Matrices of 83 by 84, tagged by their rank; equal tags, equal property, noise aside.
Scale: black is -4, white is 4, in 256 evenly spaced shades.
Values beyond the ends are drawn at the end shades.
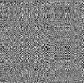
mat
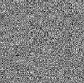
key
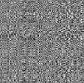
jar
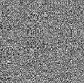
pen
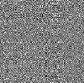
jar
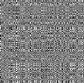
mat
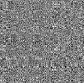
key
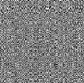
jar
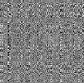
mat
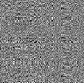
jar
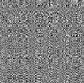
jar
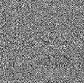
pen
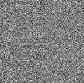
pen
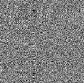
key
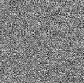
pen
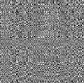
mat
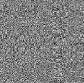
key
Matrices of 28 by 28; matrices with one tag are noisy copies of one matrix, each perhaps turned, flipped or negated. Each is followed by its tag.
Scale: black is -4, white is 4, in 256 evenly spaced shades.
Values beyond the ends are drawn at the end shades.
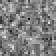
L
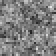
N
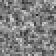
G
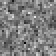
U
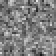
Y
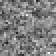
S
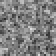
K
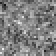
N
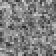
K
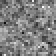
U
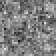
N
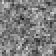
N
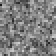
U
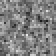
G
